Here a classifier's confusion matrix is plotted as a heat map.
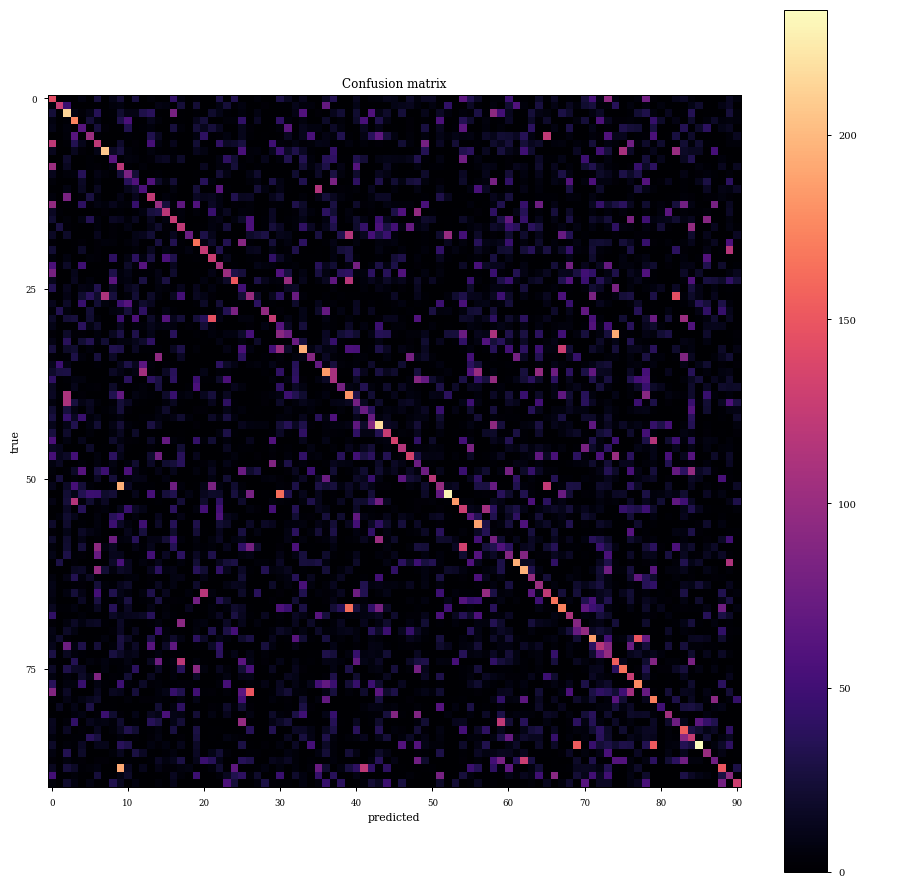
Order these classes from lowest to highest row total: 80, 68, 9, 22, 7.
80, 9, 68, 22, 7
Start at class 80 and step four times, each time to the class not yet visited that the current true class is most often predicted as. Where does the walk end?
73
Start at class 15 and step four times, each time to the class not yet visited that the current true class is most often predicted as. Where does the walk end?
86
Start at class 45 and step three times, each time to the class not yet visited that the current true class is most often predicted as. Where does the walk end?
62
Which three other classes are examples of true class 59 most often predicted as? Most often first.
54, 6, 26
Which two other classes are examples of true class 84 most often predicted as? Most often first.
83, 60
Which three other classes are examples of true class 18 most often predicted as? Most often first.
39, 52, 67
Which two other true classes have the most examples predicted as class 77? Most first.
71, 63
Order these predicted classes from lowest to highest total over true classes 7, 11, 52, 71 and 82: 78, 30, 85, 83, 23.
23, 83, 85, 78, 30
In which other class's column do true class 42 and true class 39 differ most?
78
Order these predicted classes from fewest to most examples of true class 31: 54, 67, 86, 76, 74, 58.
76, 86, 67, 54, 58, 74
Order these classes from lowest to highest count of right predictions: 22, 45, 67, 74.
22, 45, 74, 67
